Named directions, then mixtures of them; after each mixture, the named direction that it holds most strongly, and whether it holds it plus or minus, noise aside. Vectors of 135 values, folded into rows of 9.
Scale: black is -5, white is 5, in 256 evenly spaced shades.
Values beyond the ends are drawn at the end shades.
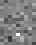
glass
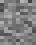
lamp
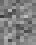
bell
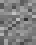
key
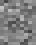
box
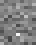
glass, plus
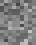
box, minus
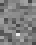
lamp, plus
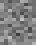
glass, minus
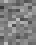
box, minus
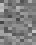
lamp, minus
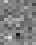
glass, minus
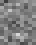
box, plus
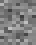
box, minus
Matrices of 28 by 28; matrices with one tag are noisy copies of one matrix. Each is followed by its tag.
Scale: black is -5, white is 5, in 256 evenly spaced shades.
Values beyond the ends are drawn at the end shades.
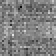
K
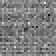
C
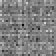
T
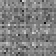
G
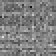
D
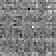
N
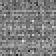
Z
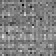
D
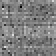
K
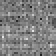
D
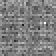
T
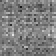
K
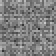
T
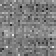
K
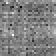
K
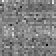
K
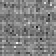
C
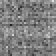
K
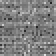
C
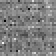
N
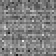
Z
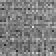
N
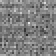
C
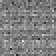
Z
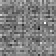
T
